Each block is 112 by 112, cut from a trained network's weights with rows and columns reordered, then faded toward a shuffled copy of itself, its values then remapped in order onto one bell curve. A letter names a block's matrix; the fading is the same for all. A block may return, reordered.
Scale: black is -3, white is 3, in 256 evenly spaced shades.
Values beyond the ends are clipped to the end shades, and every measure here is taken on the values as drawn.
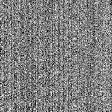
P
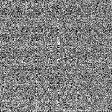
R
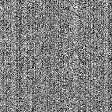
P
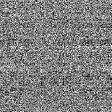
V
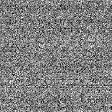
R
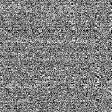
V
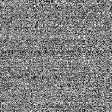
V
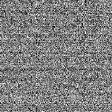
V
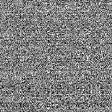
R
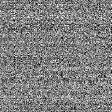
V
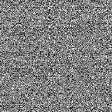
R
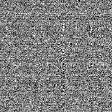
V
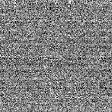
V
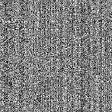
P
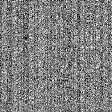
P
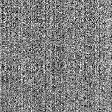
P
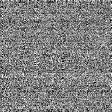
V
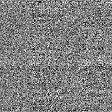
R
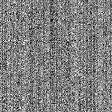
P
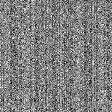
P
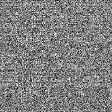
R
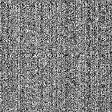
P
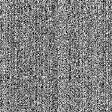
P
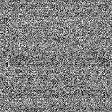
R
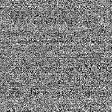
V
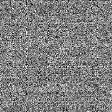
R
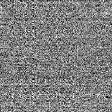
V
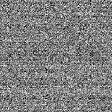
V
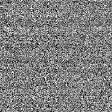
R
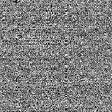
R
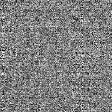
R
